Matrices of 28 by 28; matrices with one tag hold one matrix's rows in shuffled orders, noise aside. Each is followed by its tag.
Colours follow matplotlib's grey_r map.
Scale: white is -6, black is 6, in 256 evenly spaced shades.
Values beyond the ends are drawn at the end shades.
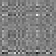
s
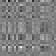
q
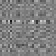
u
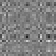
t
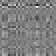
s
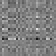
s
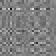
u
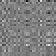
t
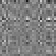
t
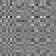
u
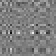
u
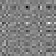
t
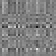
s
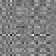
u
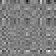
t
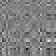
t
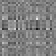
s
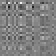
q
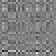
s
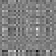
s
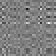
t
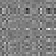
t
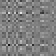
q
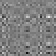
t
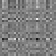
s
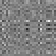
t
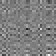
t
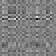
s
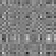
t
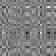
t
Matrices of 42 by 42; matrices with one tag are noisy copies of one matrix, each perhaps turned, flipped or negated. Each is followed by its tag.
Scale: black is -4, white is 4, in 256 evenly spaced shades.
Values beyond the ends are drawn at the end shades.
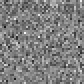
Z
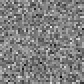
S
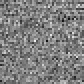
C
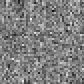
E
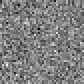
S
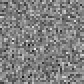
S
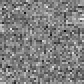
E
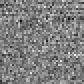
C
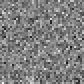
Z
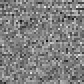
C
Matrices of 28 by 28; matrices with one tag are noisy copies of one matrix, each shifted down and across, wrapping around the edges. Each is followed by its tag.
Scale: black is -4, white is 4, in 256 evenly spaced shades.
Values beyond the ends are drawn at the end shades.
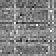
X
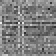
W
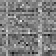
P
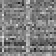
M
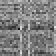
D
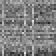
D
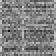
P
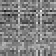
W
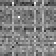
D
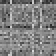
D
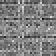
X
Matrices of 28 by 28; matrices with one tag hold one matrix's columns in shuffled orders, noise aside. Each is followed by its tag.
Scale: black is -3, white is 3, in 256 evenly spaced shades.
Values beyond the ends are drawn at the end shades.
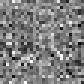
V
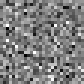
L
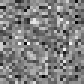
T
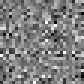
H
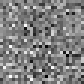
L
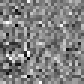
V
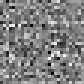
V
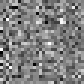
T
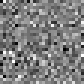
V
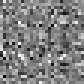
V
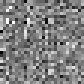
T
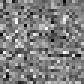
H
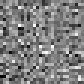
L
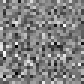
V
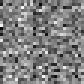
L
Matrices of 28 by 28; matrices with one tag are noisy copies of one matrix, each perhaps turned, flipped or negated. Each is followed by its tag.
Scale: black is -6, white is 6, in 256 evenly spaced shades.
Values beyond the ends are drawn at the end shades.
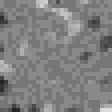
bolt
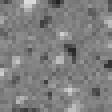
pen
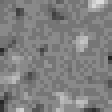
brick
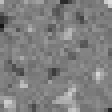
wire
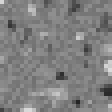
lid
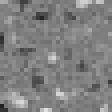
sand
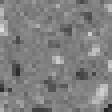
sand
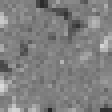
bolt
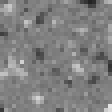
wire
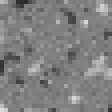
wire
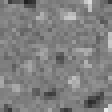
sand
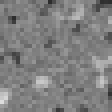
brick
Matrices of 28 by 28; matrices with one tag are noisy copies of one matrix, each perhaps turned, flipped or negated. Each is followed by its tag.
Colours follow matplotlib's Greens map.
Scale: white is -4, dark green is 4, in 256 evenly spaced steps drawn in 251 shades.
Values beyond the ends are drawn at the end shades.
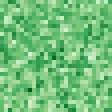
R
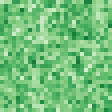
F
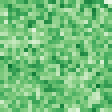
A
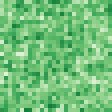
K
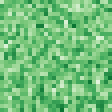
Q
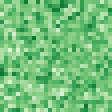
R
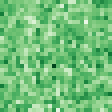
K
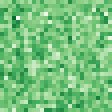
R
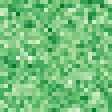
A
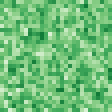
A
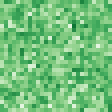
A
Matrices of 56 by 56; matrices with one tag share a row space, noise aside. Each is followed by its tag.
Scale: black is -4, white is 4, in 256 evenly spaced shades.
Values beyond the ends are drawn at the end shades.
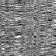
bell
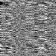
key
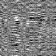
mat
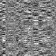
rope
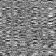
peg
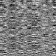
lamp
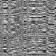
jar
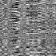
mat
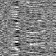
mat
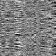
bell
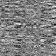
bell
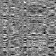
jar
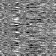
mat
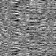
mat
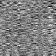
peg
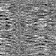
key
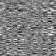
peg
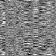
rope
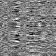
mat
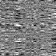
bell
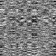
lamp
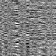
mat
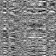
jar
